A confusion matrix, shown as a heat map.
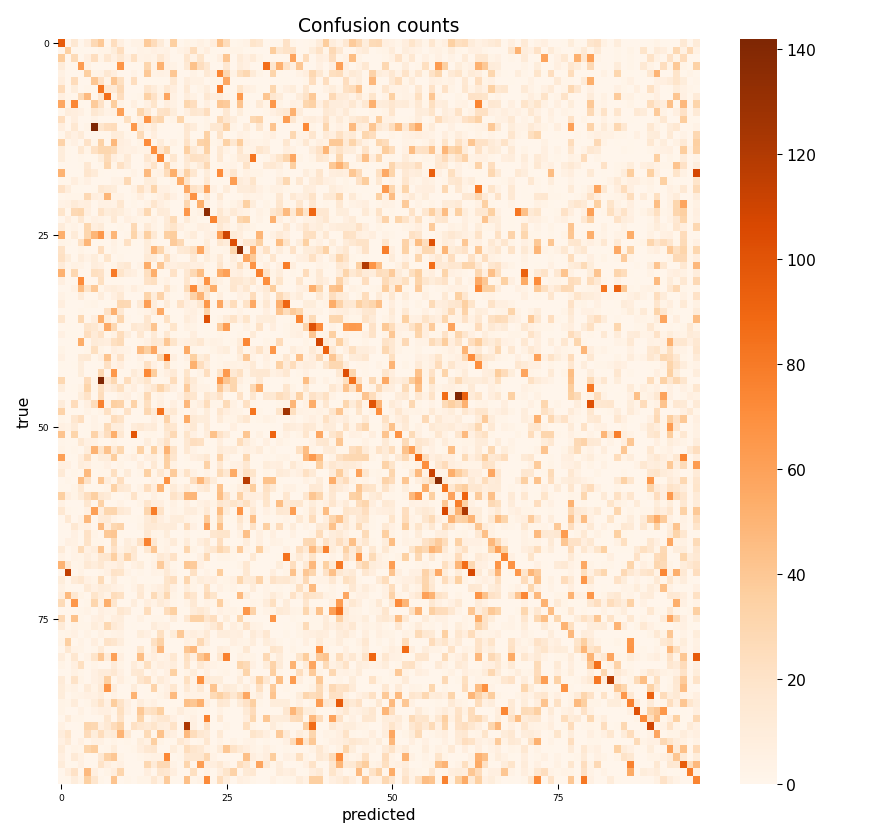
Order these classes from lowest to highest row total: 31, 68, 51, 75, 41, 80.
75, 41, 31, 68, 51, 80
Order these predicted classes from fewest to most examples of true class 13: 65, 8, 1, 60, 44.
1, 65, 60, 44, 8
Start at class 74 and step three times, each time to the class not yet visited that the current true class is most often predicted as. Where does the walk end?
22
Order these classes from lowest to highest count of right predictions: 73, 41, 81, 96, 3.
41, 73, 3, 96, 81
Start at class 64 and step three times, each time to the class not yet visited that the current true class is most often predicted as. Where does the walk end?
7
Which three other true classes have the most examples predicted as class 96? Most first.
17, 80, 55
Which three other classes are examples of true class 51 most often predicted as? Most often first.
11, 32, 84
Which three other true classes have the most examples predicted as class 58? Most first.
61, 46, 96
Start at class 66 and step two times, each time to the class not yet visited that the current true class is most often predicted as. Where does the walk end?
32
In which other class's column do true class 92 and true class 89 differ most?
19
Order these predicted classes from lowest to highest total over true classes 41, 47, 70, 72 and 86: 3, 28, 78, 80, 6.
3, 78, 28, 6, 80
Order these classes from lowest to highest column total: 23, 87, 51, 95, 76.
95, 87, 23, 76, 51
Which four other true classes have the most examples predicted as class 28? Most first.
57, 39, 74, 85
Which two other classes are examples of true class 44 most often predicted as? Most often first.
6, 24
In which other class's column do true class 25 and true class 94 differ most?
21
